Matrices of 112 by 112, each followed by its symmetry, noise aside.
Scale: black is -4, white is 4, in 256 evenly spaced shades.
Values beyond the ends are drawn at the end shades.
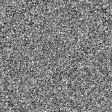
symmetric.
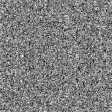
mirrored top to bottom.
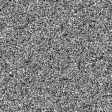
symmetric.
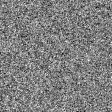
antisymmetric.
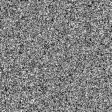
symmetric.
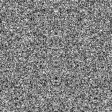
mirrored left to right.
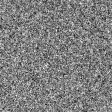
symmetric across the other diagonal.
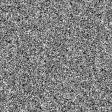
same after a half turn.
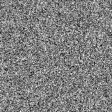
no symmetry.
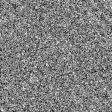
symmetric across the other diagonal.
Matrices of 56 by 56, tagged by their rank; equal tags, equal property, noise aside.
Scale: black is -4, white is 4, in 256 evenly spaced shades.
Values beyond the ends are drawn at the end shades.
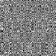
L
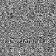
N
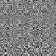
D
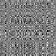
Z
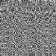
L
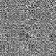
N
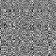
Z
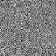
D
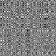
D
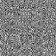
N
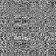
N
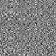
N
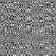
Z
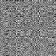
D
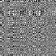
Z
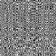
D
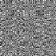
D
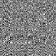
L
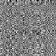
N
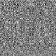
N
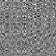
Z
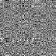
D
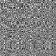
L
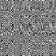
Z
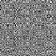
D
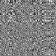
L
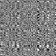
Z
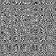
L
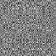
D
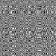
Z
